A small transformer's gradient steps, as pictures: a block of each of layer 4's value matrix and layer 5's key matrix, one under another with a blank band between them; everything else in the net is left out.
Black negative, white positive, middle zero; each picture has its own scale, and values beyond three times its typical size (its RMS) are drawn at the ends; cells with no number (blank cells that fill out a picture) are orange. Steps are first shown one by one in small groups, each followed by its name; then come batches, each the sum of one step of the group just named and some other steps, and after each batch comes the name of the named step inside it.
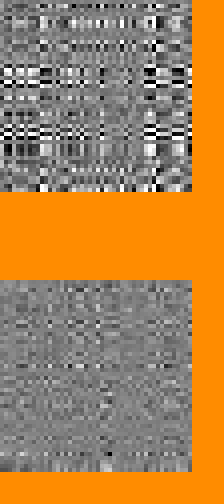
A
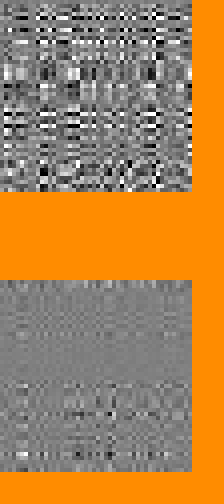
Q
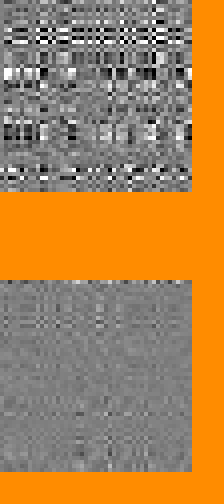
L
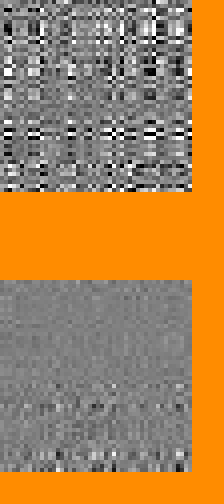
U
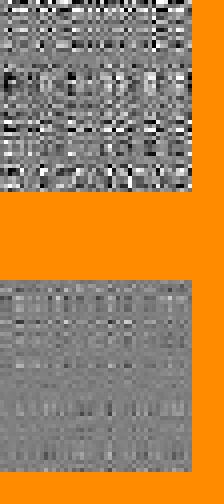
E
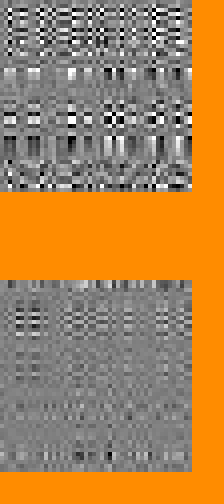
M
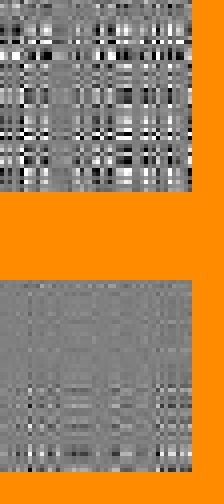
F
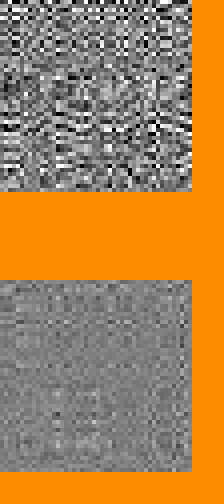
E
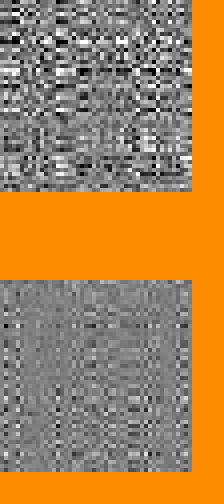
L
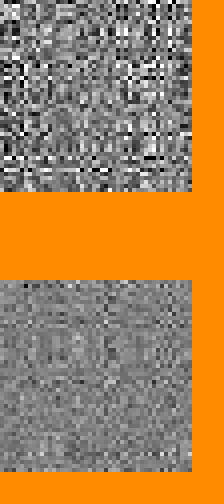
F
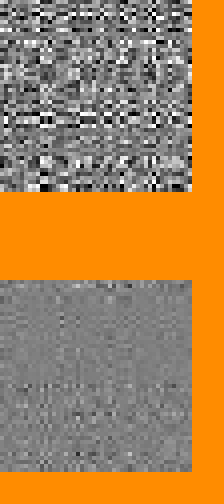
Q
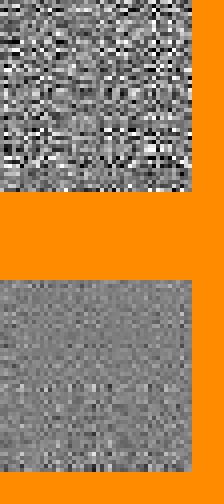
U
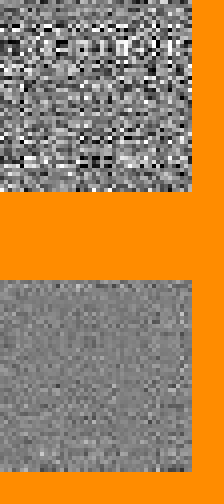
U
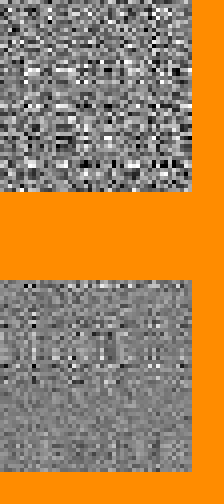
M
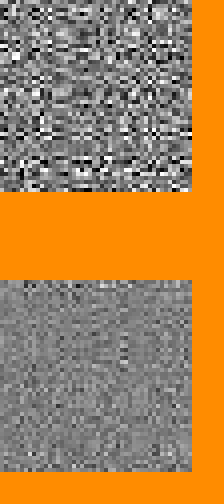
F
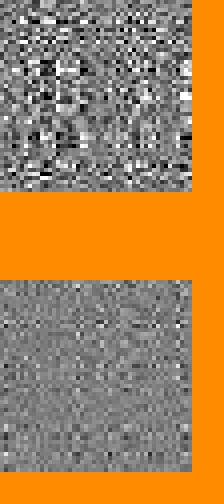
L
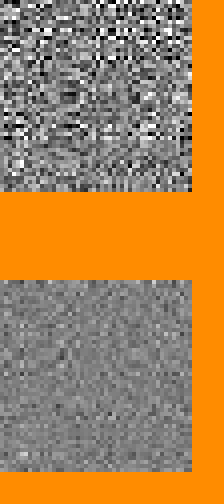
Q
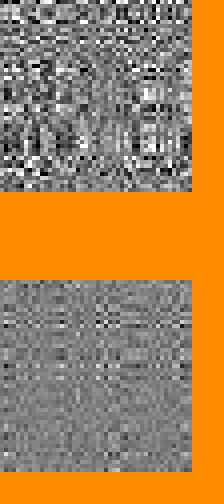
L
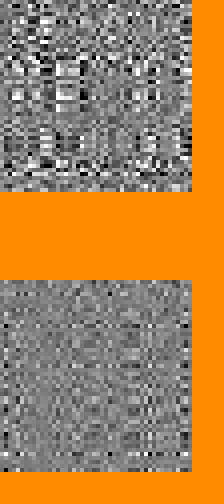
A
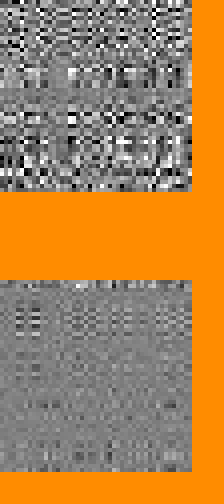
M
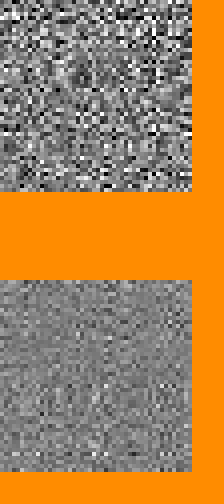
U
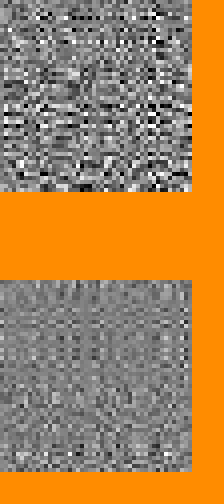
Q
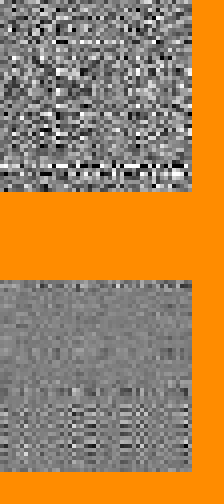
Q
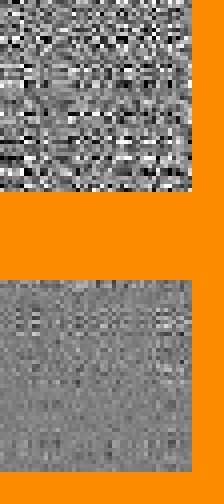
M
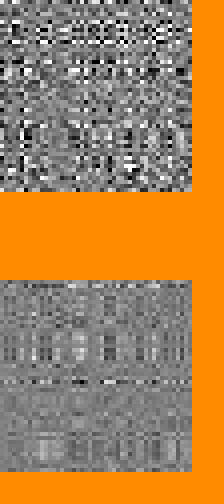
L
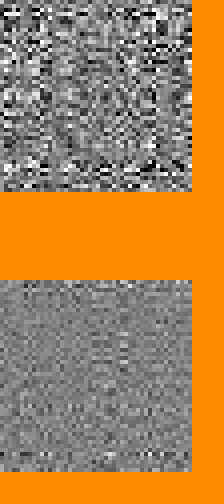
U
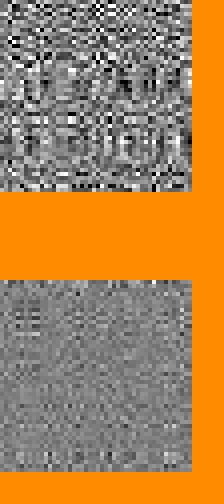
M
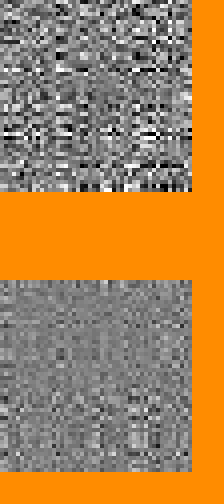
U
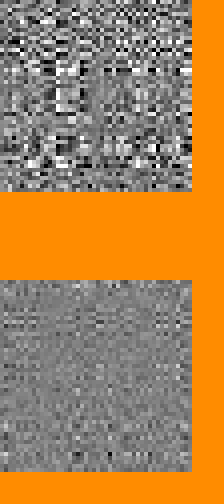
M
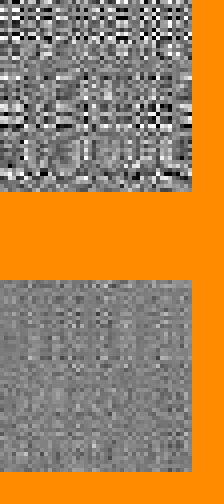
Q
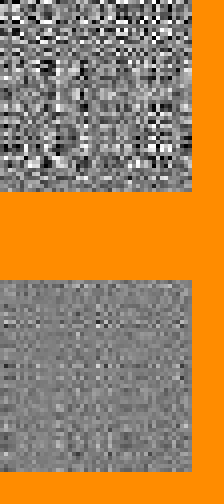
L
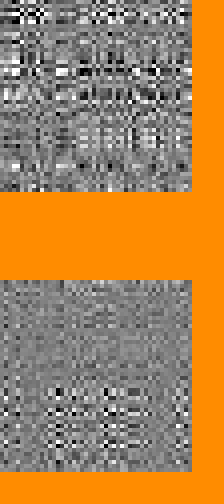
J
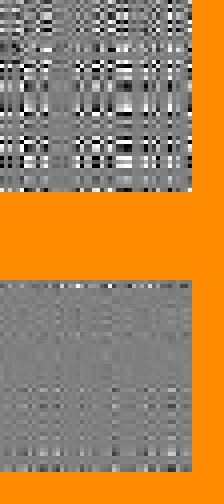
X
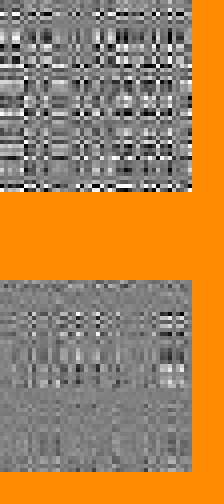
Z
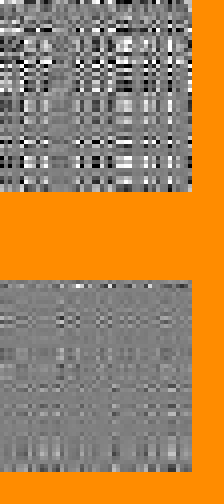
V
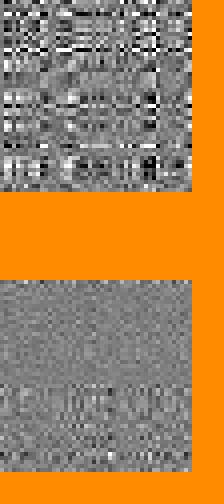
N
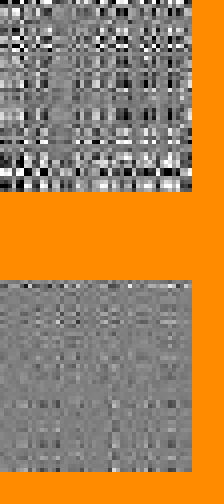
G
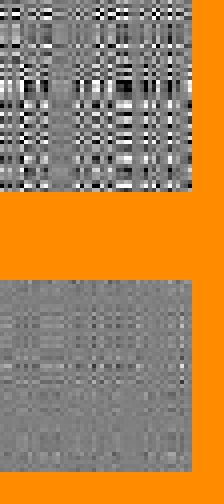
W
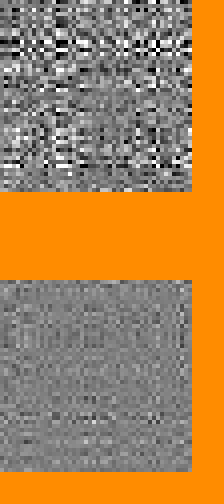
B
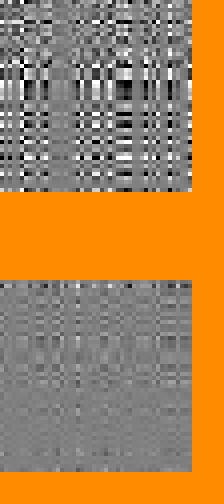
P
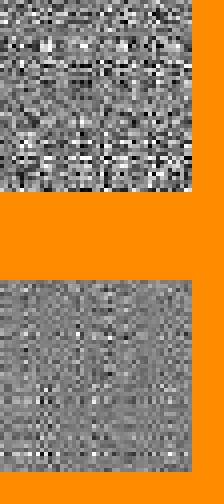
X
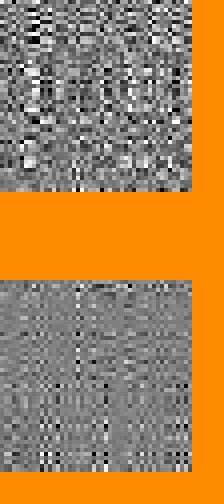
X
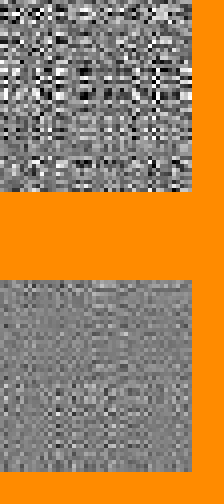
J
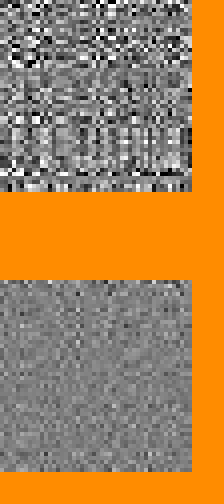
G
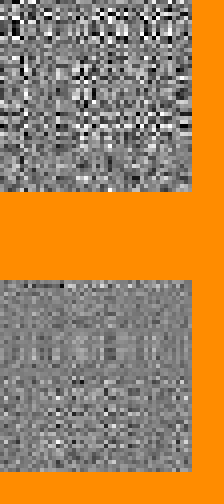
J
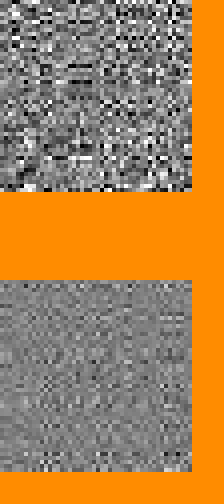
Z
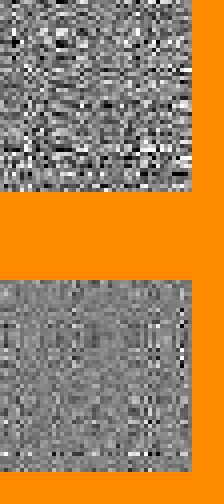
B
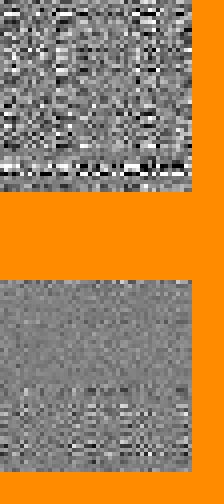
N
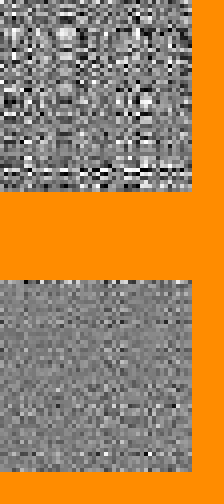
V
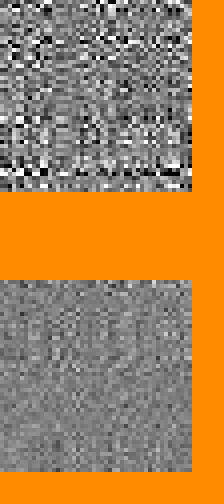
G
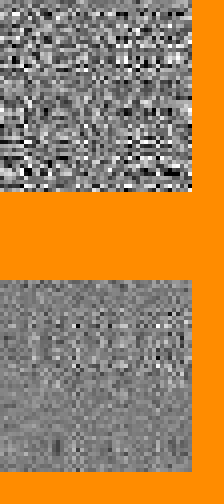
Z
